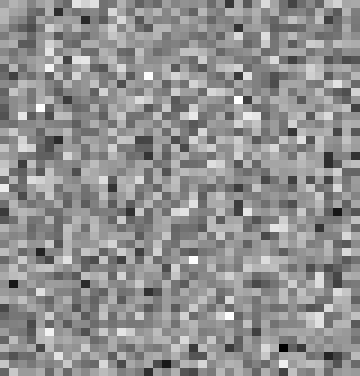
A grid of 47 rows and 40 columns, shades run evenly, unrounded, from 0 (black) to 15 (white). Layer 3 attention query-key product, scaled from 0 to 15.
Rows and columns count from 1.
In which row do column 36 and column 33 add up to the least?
1
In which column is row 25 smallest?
3
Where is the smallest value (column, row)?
32, 44
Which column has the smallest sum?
37
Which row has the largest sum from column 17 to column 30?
33
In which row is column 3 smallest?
21
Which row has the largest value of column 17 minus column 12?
10
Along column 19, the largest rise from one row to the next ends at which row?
47
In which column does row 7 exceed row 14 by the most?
6
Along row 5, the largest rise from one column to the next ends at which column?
30
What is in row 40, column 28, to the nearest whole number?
8
